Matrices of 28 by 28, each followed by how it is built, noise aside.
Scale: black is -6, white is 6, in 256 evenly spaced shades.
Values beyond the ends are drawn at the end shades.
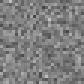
blocks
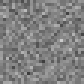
noise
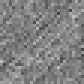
Hankel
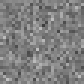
noise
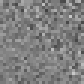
upper triangular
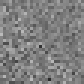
lower triangular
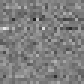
uneven rows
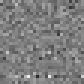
uneven rows
